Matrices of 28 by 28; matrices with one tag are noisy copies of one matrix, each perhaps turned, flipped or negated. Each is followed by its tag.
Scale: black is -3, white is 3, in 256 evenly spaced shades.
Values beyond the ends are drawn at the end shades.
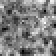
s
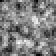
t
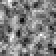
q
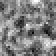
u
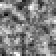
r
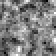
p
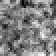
s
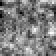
s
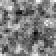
t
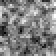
s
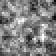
t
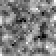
t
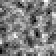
q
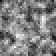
t
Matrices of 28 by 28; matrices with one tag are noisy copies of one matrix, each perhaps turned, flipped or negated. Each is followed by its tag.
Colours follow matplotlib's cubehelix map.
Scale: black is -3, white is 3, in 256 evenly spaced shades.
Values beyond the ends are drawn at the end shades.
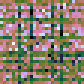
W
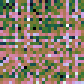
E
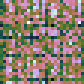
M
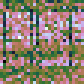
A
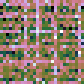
M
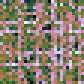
W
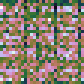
M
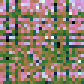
E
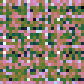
M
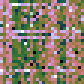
A
